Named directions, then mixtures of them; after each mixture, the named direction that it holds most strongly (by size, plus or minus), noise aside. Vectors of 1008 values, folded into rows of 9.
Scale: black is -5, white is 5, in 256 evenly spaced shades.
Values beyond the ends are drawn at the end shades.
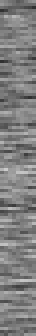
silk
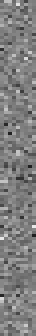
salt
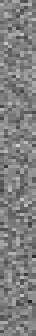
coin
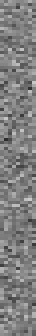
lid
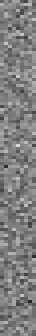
coin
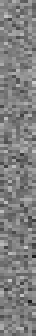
coin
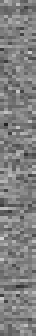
salt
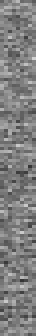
silk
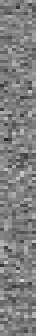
lid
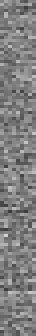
coin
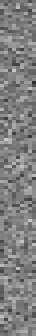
lid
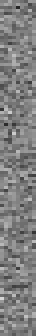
lid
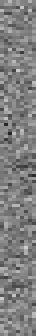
lid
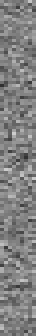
lid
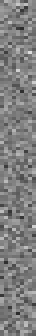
salt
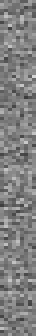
coin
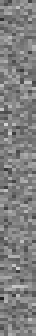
lid
